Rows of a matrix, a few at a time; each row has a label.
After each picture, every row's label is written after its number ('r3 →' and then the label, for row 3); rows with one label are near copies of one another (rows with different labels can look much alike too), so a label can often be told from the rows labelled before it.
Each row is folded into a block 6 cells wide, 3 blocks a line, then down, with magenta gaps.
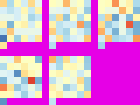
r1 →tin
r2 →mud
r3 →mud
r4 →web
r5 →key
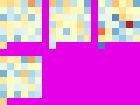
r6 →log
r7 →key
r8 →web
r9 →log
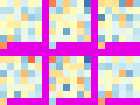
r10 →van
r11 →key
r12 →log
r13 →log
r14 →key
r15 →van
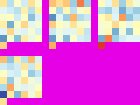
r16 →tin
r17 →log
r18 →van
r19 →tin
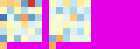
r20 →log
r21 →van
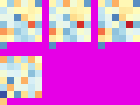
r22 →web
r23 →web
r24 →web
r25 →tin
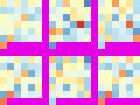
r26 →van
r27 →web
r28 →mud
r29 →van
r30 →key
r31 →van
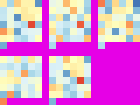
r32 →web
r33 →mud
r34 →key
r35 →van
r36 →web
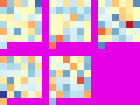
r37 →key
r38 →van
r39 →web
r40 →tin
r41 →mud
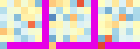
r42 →web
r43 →log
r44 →van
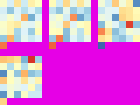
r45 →van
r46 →van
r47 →web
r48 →log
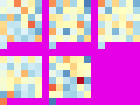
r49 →mud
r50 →key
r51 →key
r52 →van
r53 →web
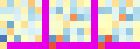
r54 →tin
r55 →van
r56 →van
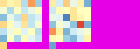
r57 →log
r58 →web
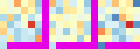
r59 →mud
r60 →key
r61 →web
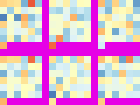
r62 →log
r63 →van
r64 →key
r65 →log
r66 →tin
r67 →log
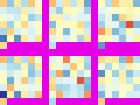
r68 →tin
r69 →key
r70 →web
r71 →tin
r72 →mud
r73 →log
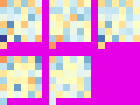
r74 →tin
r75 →van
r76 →tin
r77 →key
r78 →key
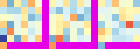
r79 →tin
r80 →van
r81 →web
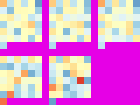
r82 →key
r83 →key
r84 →key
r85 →van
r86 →web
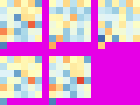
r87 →web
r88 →van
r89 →tin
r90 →web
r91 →web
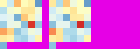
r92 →web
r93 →web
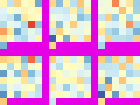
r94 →web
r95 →tin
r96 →mud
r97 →log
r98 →key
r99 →tin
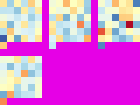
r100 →tin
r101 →mud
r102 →web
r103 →van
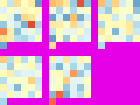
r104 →web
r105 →log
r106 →key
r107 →key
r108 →van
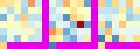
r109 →log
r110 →web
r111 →tin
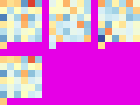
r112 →log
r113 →mud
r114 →tin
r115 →log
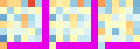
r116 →log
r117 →log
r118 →key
